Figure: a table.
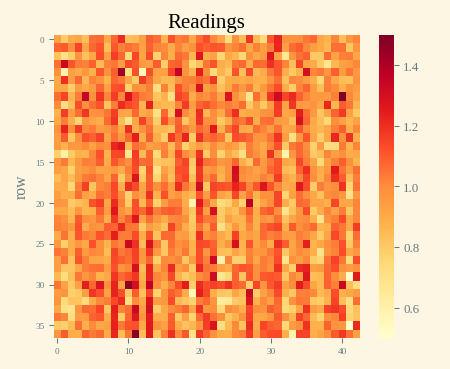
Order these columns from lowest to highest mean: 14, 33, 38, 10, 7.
14, 33, 7, 38, 10
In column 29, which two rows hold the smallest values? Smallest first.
0, 8
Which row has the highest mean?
30
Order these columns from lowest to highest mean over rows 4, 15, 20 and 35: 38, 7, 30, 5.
7, 38, 5, 30
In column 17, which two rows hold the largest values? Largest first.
4, 9
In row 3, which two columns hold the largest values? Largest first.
1, 30
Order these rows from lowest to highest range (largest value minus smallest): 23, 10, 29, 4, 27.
23, 10, 27, 29, 4
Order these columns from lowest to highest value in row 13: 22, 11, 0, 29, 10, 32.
32, 10, 29, 0, 22, 11
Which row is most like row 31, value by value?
20
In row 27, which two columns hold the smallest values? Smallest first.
23, 32
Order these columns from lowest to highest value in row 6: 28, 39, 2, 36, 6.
2, 28, 36, 39, 6
